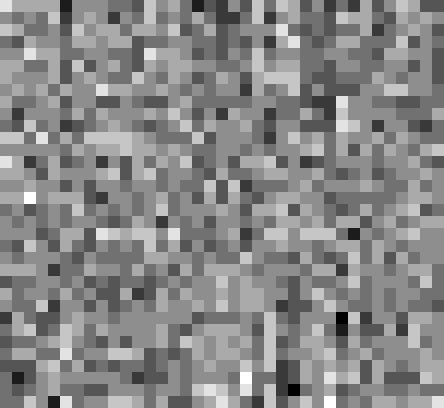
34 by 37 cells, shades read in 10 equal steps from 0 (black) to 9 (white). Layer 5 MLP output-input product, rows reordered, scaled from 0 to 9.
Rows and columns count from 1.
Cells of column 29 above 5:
10
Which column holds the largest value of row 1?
1
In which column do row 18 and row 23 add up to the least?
29
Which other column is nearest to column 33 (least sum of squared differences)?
20
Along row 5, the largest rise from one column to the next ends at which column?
13
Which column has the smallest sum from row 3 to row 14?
28
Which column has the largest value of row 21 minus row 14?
3
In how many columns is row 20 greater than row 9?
24
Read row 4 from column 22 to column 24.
5 2 6
